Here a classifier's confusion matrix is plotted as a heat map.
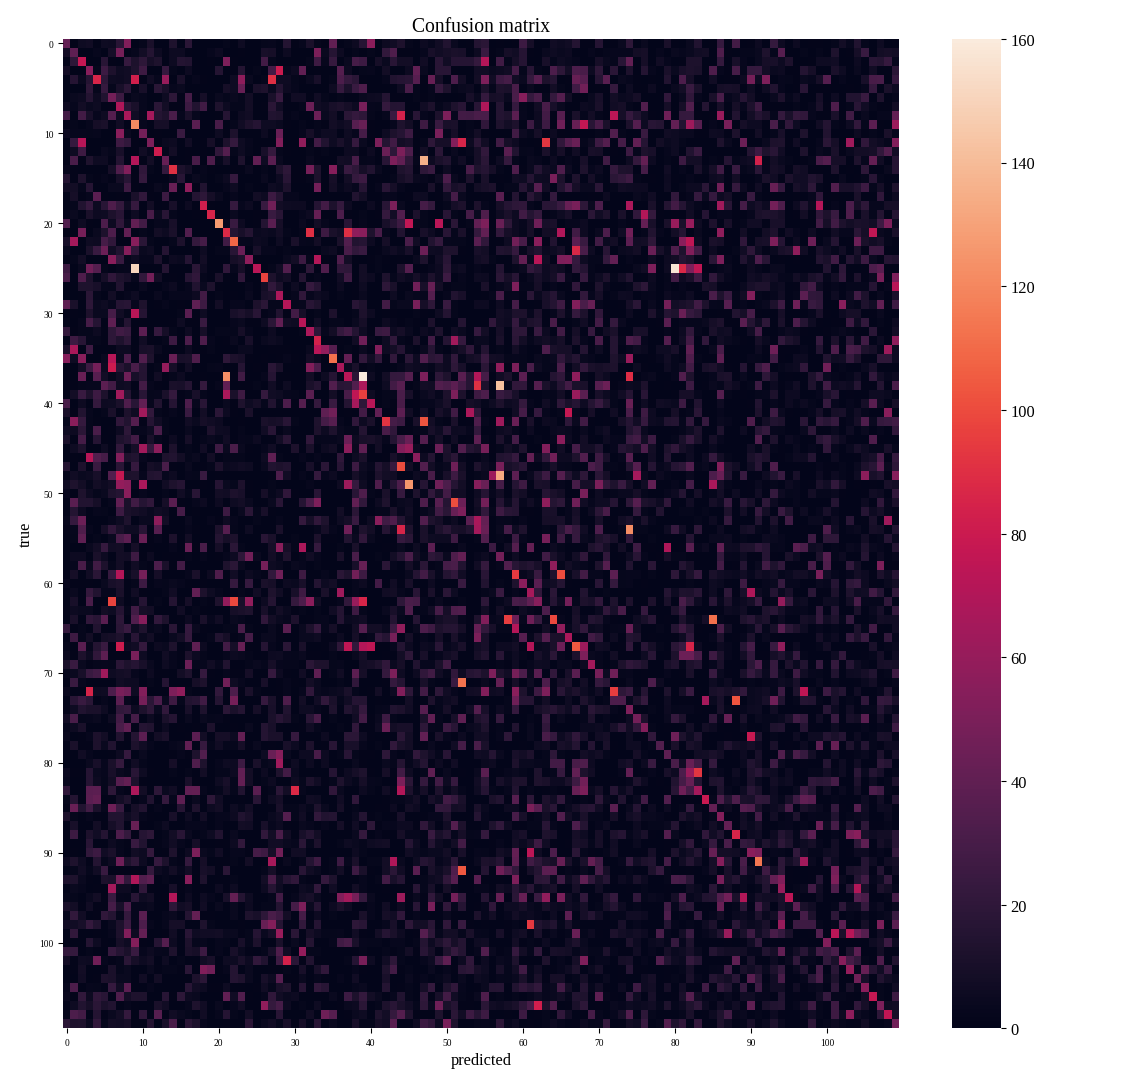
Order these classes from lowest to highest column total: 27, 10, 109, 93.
93, 27, 109, 10
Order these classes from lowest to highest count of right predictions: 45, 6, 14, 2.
6, 45, 2, 14
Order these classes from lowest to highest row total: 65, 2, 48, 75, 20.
75, 2, 65, 48, 20
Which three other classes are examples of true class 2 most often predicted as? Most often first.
55, 21, 74
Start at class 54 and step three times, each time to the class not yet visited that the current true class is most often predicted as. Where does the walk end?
44
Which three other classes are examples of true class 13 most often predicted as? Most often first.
47, 91, 9
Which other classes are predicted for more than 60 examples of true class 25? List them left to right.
9, 80, 81, 83
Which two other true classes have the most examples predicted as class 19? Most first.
103, 13
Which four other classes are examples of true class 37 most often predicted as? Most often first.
39, 21, 74, 54
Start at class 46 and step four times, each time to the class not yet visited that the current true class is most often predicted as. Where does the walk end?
61
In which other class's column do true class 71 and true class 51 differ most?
52
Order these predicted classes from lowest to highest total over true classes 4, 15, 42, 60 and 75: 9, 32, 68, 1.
32, 68, 1, 9
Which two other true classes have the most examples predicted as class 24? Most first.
62, 57
